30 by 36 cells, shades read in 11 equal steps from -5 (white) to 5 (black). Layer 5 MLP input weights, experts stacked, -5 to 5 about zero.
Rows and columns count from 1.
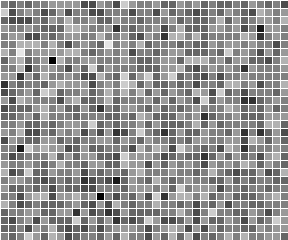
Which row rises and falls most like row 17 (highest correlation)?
4
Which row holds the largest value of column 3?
19
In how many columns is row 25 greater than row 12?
17
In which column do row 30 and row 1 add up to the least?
16
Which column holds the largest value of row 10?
3
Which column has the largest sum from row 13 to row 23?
15
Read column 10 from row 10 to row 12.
0 -1 0
